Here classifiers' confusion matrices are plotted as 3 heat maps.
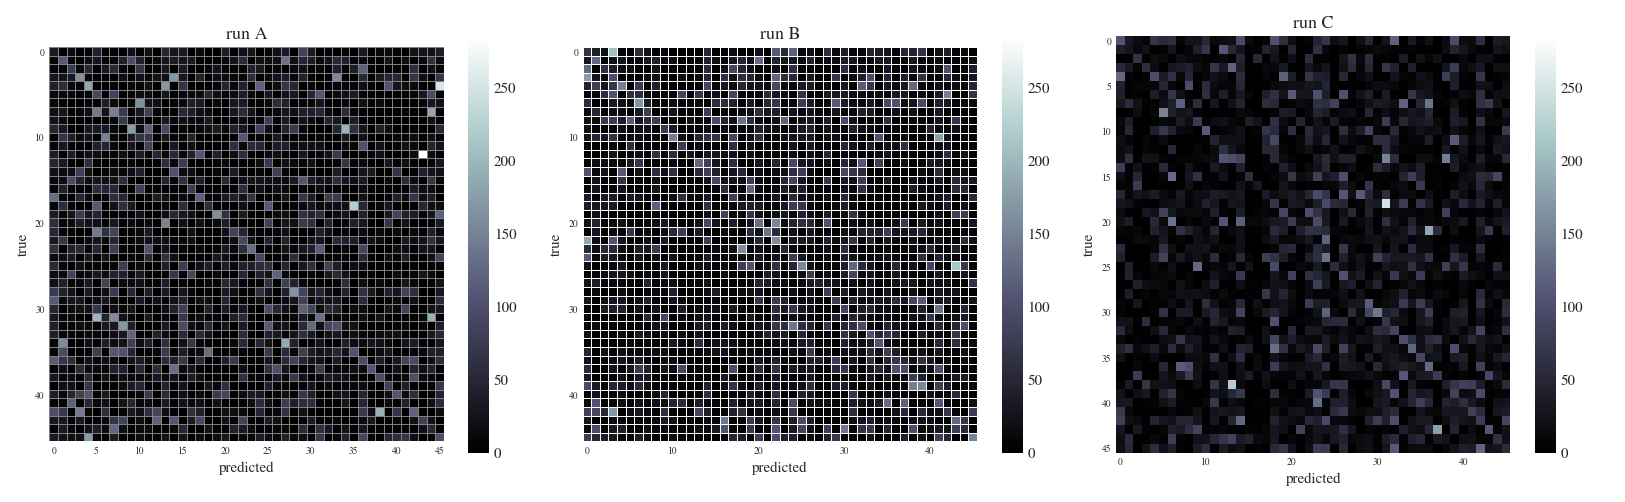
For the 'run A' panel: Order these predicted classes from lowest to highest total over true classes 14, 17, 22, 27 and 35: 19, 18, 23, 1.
19, 23, 18, 1
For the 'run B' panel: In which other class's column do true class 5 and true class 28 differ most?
42
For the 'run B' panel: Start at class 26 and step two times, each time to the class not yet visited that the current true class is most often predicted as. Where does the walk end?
9
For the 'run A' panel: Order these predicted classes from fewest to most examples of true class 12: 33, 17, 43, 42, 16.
42, 16, 33, 17, 43
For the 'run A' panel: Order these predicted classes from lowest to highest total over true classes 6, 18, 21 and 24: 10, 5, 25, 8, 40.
40, 8, 25, 10, 5
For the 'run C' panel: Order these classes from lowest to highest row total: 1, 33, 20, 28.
28, 1, 33, 20
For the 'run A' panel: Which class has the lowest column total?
37
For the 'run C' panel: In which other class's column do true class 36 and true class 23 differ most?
7
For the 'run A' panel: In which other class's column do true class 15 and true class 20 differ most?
13
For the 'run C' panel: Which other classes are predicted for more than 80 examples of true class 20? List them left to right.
6, 12, 14, 23
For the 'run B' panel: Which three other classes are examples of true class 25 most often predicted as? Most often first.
43, 31, 19
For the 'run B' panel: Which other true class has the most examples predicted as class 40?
25
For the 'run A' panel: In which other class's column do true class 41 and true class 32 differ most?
8
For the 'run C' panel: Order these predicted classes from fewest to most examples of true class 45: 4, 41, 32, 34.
34, 41, 4, 32
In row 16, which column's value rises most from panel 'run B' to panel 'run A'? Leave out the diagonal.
10
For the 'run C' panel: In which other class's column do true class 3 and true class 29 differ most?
13
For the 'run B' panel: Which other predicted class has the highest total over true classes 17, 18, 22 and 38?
0
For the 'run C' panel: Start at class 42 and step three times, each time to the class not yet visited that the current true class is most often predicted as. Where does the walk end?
32
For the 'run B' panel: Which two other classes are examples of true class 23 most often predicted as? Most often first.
18, 8
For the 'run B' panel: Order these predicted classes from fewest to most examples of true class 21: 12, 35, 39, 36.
12, 36, 39, 35
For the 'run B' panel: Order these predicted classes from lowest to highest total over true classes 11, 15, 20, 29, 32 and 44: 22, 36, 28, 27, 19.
27, 36, 19, 28, 22
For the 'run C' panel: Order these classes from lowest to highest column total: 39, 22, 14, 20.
20, 22, 39, 14
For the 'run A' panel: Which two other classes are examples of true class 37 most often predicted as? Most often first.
14, 26
